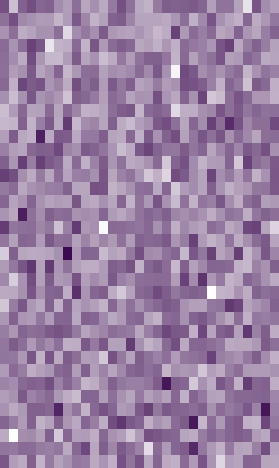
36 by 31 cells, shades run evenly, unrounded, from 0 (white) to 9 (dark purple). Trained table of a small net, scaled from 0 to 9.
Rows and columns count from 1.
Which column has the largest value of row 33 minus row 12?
14
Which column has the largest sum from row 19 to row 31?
19
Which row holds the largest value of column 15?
27
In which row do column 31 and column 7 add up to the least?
18
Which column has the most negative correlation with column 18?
2
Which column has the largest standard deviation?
20
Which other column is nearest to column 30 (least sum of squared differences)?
7
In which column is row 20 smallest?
1
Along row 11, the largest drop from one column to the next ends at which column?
6
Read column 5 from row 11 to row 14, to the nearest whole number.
8 6 7 5
